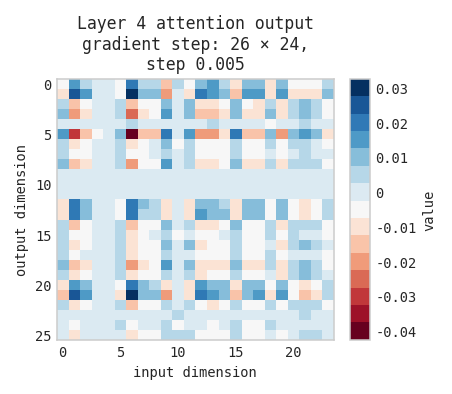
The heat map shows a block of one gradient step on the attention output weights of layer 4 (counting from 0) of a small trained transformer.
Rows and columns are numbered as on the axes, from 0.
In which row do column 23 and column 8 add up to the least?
5
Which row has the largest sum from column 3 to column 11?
1
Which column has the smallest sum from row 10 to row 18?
6
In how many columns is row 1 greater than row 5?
13
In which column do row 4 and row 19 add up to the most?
21
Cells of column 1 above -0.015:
20
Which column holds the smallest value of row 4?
18
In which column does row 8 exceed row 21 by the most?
9
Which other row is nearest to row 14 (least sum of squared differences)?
2
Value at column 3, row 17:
0
